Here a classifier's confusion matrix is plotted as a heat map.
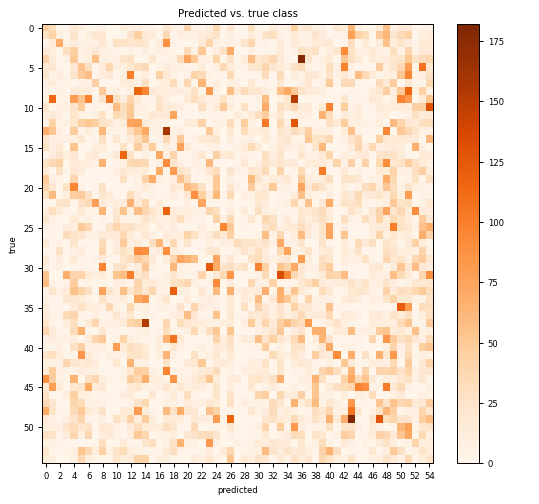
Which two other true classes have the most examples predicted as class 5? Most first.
41, 38
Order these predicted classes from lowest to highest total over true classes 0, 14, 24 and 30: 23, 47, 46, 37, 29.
46, 29, 37, 47, 23
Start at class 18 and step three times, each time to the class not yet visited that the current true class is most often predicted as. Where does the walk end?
43
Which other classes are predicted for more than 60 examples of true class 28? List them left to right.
13, 14, 17, 34
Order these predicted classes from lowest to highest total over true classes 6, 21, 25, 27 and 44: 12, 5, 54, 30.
30, 54, 5, 12
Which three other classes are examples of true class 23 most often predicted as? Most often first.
17, 52, 48
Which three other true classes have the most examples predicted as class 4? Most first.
20, 9, 44
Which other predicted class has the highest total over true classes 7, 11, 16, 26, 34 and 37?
14
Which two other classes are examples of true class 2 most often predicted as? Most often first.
17, 48
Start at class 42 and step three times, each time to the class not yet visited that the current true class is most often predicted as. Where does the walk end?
50
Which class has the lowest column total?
27
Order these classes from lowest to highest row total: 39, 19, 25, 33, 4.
19, 25, 39, 4, 33
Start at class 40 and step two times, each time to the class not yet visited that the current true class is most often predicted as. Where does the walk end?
54
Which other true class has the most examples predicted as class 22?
7
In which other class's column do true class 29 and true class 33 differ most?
18
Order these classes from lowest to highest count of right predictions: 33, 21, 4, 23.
23, 4, 33, 21
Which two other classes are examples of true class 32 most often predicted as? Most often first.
24, 0
